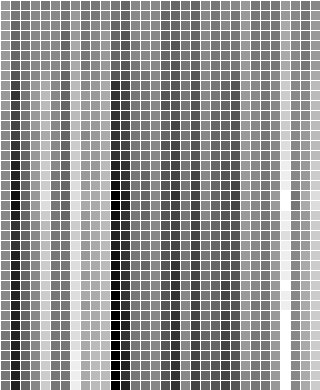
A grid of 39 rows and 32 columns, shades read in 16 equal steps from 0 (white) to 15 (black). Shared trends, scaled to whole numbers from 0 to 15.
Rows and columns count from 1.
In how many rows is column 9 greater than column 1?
9
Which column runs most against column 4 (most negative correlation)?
7
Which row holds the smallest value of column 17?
1
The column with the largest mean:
12
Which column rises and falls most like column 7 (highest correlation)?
19
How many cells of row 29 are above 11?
4
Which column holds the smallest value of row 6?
29
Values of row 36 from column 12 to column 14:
15 13 8
